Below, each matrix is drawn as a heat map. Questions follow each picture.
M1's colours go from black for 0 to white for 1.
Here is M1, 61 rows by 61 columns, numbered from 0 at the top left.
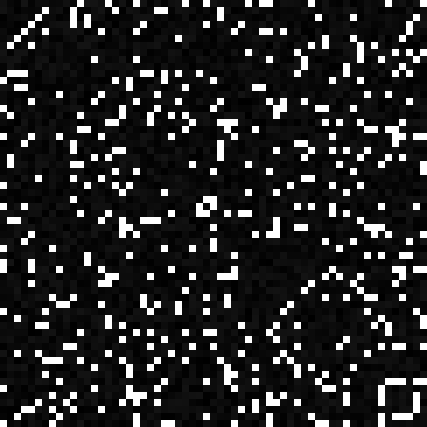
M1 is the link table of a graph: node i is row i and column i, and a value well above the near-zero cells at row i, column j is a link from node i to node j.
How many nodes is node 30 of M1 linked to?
10
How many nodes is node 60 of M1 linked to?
11
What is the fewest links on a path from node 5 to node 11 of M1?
4
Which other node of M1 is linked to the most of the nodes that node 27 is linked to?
node 48
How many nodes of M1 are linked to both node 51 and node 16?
4
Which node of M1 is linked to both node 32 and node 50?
node 52
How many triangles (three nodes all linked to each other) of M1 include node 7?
0
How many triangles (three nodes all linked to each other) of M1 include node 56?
6
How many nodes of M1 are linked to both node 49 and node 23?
5
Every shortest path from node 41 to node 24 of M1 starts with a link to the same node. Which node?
node 26
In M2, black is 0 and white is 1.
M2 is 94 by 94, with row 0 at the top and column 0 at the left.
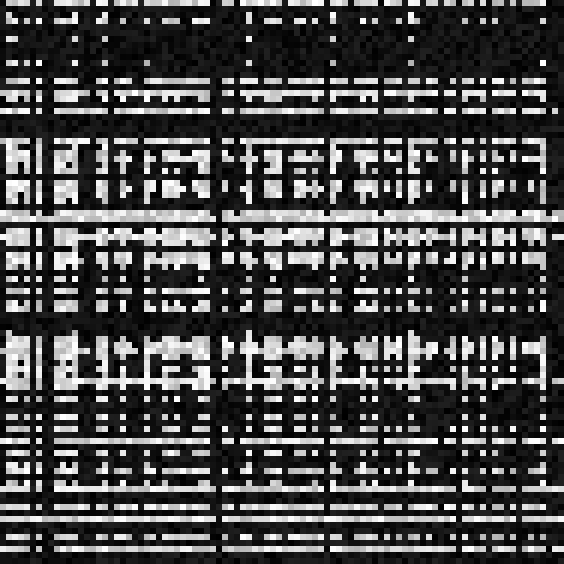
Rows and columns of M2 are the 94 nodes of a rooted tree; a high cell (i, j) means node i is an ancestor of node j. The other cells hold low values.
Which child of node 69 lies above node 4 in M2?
50
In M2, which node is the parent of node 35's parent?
63
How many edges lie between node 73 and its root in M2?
7
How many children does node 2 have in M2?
2
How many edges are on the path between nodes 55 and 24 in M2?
3
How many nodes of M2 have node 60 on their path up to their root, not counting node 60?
12
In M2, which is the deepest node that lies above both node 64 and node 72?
78
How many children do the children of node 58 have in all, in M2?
3
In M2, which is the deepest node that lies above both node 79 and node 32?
15
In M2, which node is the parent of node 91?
81
